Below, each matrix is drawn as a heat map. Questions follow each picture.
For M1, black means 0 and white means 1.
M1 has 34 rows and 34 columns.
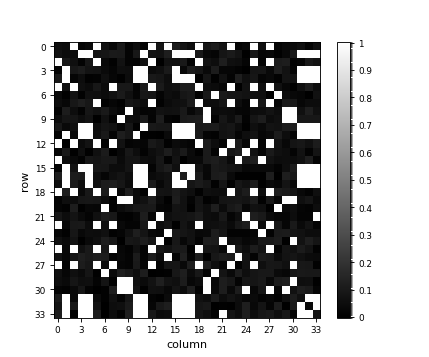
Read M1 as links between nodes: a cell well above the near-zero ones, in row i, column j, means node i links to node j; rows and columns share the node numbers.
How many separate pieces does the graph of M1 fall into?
2
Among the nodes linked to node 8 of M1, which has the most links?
node 30
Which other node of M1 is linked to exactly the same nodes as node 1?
node 10
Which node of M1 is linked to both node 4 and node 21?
node 33
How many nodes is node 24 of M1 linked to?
3
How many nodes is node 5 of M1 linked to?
8
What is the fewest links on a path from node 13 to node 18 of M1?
4
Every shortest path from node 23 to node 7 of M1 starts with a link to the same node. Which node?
node 14
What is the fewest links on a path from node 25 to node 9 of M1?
3
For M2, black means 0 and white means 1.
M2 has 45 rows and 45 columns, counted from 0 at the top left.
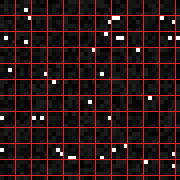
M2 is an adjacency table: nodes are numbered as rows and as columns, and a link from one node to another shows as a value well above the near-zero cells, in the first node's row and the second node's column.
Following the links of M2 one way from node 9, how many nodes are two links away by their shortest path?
4
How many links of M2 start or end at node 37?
4
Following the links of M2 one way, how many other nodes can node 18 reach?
3
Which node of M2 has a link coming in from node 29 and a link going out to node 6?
node 10
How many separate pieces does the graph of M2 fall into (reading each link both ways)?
10
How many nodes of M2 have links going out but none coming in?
9
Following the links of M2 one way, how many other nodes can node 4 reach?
12
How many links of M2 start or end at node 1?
1
